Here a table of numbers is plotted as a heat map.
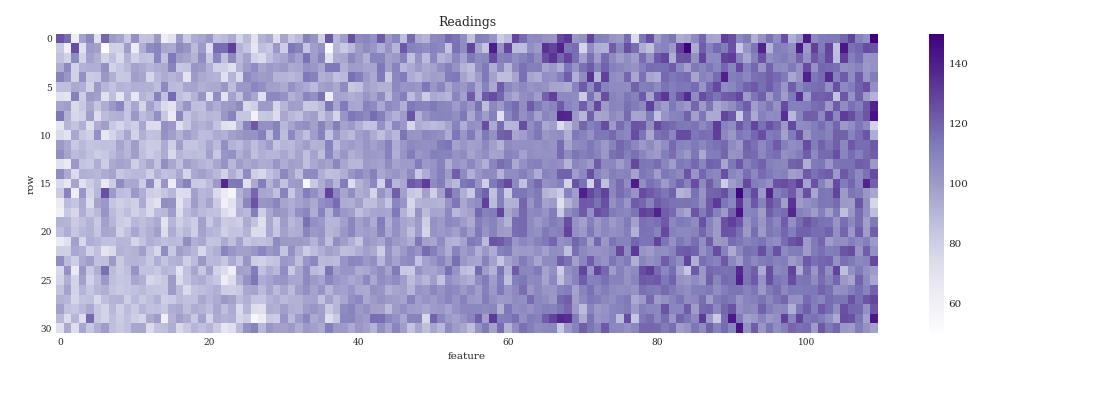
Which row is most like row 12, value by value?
11
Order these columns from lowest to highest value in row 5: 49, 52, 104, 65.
52, 65, 49, 104
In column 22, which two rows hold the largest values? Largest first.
15, 1
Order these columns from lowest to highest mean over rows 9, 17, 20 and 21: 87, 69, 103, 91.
69, 103, 87, 91
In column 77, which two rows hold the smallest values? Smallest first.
0, 29
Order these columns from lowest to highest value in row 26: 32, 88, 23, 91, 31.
23, 31, 32, 88, 91
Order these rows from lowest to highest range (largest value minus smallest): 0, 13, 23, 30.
23, 13, 30, 0
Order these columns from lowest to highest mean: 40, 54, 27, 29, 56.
27, 29, 40, 54, 56
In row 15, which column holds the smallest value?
33
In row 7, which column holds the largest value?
109
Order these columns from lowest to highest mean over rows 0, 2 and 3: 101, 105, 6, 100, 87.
6, 87, 101, 105, 100
